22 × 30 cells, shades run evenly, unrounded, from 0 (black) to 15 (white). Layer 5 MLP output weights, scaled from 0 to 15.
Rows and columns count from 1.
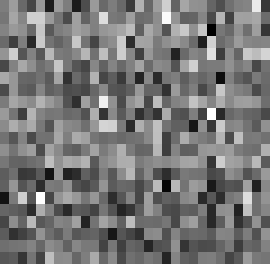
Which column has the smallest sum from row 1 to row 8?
8
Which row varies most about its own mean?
17
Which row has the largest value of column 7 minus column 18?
7
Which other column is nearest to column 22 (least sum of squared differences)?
21
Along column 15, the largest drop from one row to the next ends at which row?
4
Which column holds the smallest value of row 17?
1
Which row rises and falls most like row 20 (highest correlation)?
18
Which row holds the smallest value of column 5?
16
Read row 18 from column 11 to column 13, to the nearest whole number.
4 7 5
